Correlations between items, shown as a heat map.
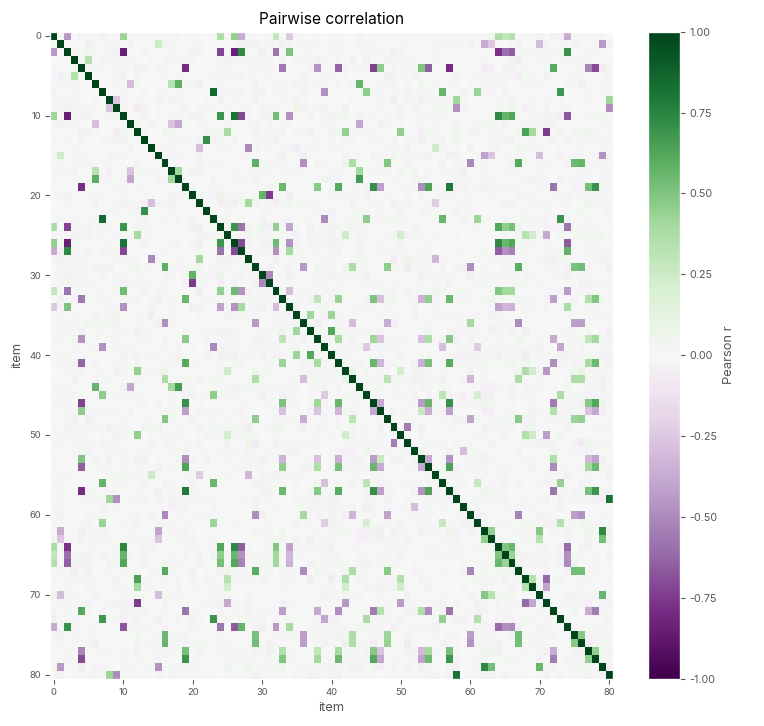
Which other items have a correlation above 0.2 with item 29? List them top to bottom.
16, 43, 48, 67, 75, 76
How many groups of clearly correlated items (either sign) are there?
15
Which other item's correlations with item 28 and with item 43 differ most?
14
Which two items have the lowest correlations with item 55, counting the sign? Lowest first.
28, 21
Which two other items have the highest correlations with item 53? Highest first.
4, 72
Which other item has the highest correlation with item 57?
19
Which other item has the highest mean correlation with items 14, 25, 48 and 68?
12
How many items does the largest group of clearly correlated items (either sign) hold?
13
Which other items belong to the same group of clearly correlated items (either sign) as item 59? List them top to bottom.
52
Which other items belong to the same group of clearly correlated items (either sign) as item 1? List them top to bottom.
15, 62, 63, 70, 79
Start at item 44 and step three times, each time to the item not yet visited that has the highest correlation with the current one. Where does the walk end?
17
